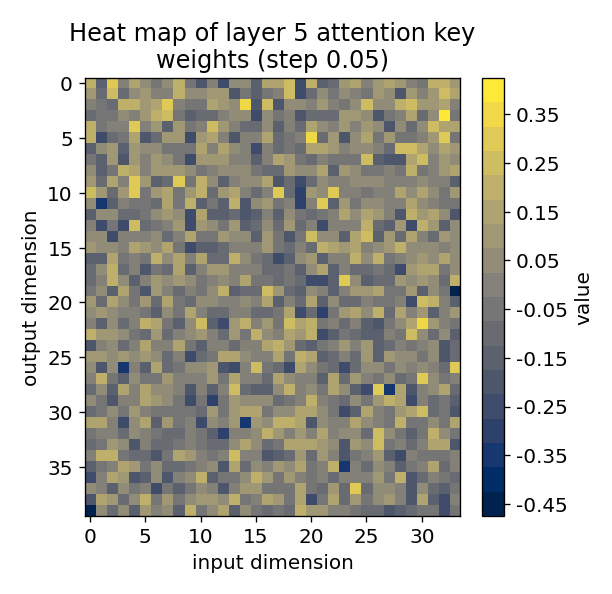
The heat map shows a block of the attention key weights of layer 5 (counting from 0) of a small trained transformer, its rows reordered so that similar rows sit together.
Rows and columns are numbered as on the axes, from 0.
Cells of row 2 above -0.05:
27
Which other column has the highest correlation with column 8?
2
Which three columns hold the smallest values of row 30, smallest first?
23, 33, 24
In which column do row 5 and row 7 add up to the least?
9
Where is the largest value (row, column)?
3, 32
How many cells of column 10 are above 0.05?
12
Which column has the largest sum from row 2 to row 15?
4
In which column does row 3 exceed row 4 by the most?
7
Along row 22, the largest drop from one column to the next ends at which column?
11
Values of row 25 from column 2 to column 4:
0.05 0.1 0.05
